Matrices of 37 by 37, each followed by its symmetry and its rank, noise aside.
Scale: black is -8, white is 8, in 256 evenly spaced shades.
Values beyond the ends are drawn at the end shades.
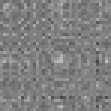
symmetric, rank four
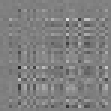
antisymmetric, rank two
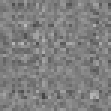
no symmetry, rank four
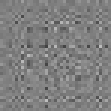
symmetric, rank three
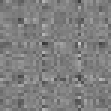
no symmetry, rank three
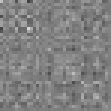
symmetric, rank three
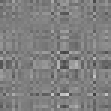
no symmetry, rank two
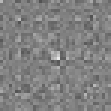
symmetric, rank four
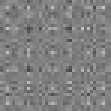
symmetric, rank two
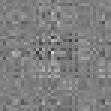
no symmetry, rank four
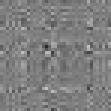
no symmetry, rank three
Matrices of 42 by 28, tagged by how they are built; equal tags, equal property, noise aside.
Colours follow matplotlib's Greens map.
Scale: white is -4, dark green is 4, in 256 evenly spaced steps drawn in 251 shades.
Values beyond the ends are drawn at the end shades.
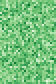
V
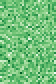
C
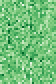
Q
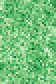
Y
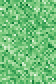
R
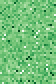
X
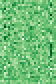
Q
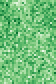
Y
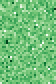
X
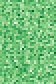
V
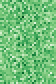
V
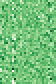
Q
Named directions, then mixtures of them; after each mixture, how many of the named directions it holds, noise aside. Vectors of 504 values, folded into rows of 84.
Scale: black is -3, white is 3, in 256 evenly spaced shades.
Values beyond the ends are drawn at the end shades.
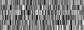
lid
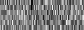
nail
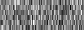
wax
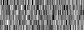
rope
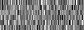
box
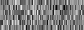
two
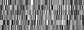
four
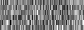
three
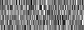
four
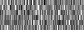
four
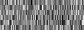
four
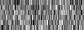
one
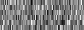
three
